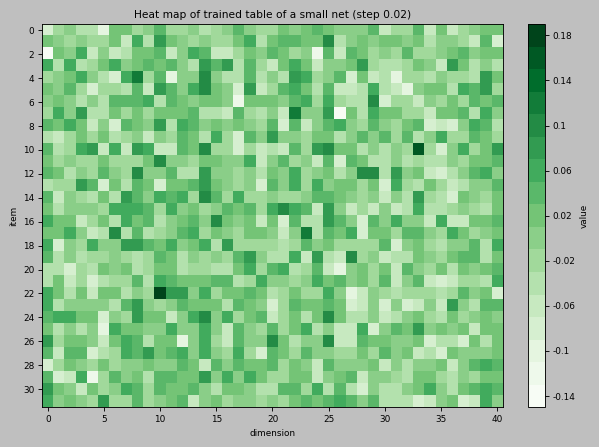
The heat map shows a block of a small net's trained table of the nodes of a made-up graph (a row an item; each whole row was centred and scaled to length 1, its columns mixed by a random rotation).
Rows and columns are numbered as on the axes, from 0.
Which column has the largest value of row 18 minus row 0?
0
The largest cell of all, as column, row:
10, 22
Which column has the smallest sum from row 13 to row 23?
28
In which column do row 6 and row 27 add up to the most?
9
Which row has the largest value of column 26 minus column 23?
8
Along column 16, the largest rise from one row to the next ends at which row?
3
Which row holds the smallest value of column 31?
4
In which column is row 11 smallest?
26
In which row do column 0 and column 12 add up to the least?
2
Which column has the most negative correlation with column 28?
13
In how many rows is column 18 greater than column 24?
16
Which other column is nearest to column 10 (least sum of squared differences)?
18
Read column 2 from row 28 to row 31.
0.02 -0.06 0 0.02
